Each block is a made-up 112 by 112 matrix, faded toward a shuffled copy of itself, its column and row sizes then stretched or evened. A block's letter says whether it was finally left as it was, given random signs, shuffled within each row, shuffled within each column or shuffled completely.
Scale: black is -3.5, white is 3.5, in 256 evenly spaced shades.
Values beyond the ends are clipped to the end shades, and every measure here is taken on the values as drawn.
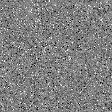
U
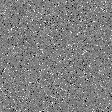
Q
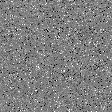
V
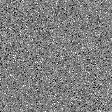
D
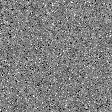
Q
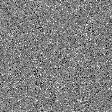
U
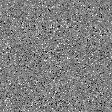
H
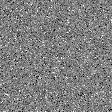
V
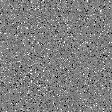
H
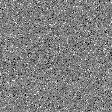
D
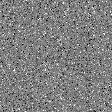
D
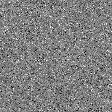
V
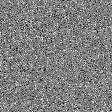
Q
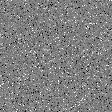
Q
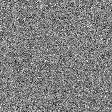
V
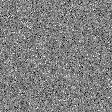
Q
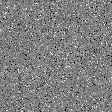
Q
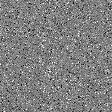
D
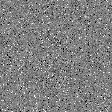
D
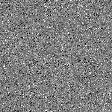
U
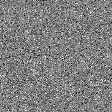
V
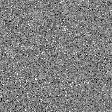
V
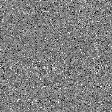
H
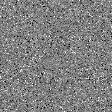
U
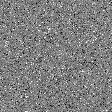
Q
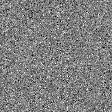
D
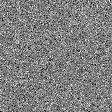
Q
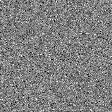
V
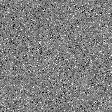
V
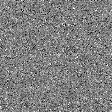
U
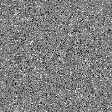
H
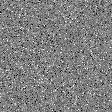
Q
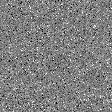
D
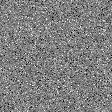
Q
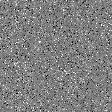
D
